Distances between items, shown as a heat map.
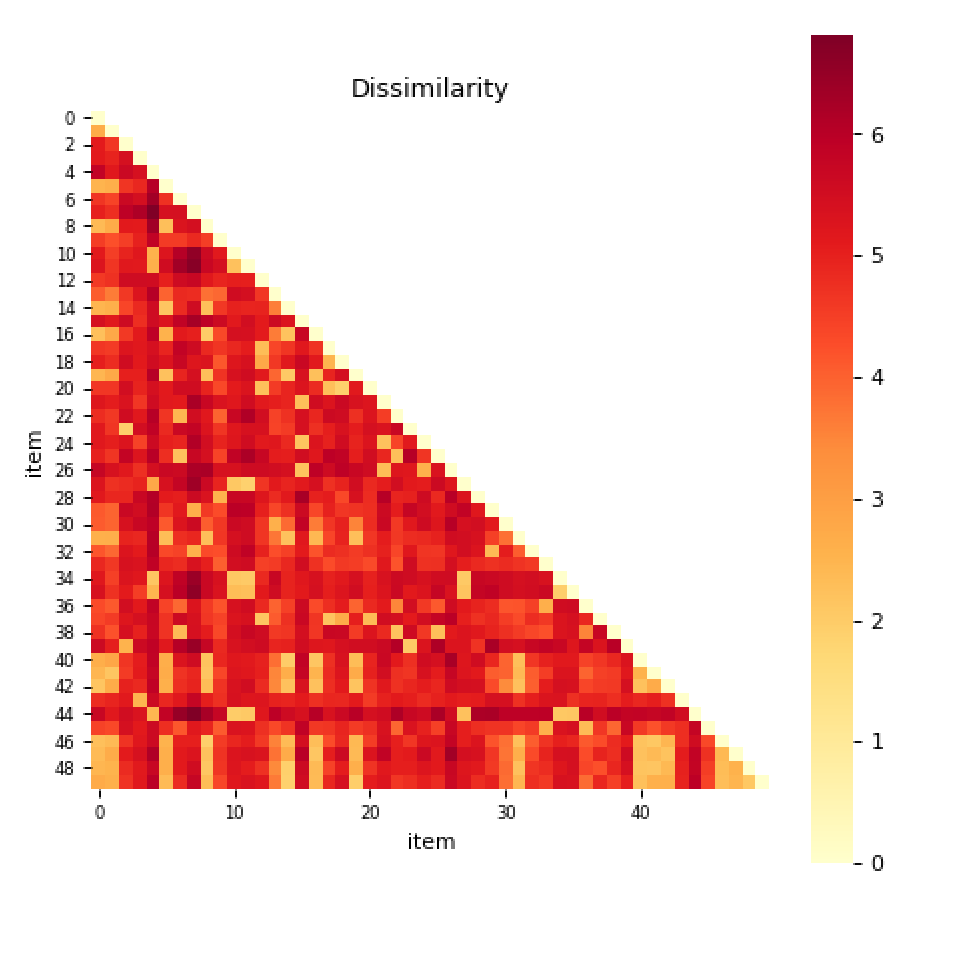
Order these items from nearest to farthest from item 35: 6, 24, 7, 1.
1, 24, 6, 7
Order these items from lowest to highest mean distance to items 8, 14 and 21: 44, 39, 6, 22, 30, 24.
24, 30, 22, 6, 39, 44
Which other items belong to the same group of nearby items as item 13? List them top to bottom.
30
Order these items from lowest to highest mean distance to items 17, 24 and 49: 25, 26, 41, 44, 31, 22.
31, 41, 26, 22, 25, 44
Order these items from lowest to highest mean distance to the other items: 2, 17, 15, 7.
17, 2, 15, 7
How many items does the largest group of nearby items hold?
15
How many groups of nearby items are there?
11
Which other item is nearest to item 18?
20
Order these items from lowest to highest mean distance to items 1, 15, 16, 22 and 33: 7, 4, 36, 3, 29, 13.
36, 13, 29, 3, 7, 4
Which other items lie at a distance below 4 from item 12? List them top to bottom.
17, 18, 20, 37
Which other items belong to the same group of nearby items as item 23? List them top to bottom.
2, 39
